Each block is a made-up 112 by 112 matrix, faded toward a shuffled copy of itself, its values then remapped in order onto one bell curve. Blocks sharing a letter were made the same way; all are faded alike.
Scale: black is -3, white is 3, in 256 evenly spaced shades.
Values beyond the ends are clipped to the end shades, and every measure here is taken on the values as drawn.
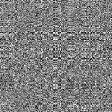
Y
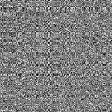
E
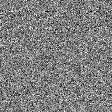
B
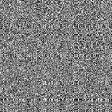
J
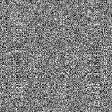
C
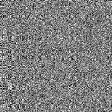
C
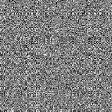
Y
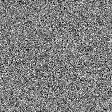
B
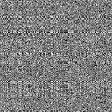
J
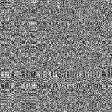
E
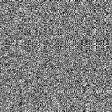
C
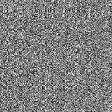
C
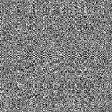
E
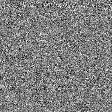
B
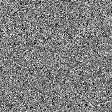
B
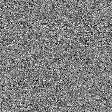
B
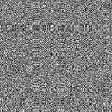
E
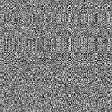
E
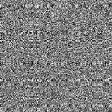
J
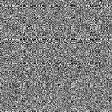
J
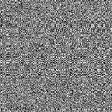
Y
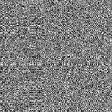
J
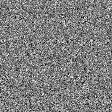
B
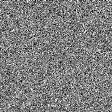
B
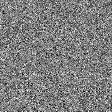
B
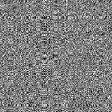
E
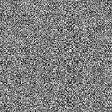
C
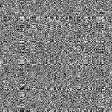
Y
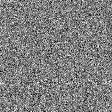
B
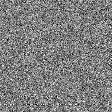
B
